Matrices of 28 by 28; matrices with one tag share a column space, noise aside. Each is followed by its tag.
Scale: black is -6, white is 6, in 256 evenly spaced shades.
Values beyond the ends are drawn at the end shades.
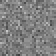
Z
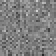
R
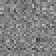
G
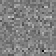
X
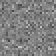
G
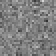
R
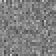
Z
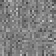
R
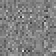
X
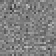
G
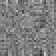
R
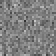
Z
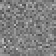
G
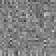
R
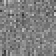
R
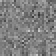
R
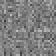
R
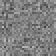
G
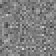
G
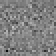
X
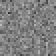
Z
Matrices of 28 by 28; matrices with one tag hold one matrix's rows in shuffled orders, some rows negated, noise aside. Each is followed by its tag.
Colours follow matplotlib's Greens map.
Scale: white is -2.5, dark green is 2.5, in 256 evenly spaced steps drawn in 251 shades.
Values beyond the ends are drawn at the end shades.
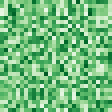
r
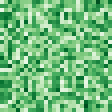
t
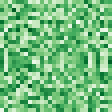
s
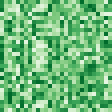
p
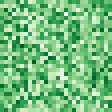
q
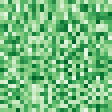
r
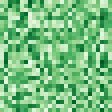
s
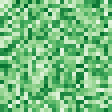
t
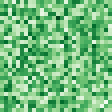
q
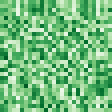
r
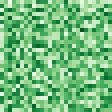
p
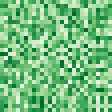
r
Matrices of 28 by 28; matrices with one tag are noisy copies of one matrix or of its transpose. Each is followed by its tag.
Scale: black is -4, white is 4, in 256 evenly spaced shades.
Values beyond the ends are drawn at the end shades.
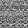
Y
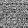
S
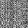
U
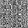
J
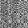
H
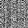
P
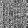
S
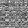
J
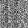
H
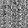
J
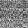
H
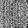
S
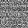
P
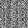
P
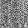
H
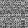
U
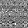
Y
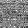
S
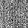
S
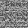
J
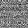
P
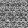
J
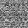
J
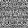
P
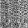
H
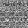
J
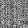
U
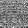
S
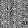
U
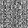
J
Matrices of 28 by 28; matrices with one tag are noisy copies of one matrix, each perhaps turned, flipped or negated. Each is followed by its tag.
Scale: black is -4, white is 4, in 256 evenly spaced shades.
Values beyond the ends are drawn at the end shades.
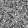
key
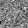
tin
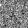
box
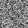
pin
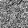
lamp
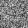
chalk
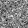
tin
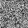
box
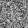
tin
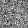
chalk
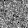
box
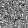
chalk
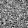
chalk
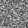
pin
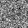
tin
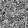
lamp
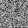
key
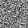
pin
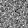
key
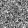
tin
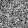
chalk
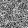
lamp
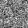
box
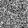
box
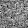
chalk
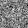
tin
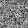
box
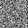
pin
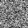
tin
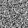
key
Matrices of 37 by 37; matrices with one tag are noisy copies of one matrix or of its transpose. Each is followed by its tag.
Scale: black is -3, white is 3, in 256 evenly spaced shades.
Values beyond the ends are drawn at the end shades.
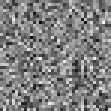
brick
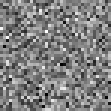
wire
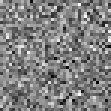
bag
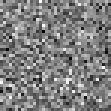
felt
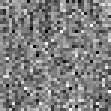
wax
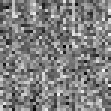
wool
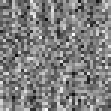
wool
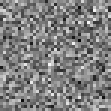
felt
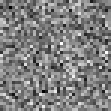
wire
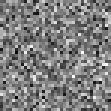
wire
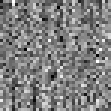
wool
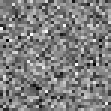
wire
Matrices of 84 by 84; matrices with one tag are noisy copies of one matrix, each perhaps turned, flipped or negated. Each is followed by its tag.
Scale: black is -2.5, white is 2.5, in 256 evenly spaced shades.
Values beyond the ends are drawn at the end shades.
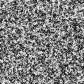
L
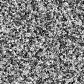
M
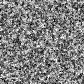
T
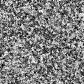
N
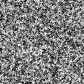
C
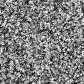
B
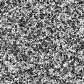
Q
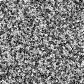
L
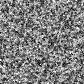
M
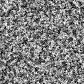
T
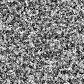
B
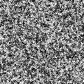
C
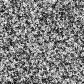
N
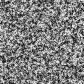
L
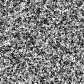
M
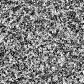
Q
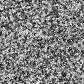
C
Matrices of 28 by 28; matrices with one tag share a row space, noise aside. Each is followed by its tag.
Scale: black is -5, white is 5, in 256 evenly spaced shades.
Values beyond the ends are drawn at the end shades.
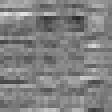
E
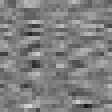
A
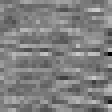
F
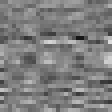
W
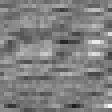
F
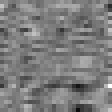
A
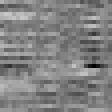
E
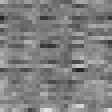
W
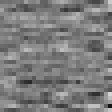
F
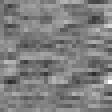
F
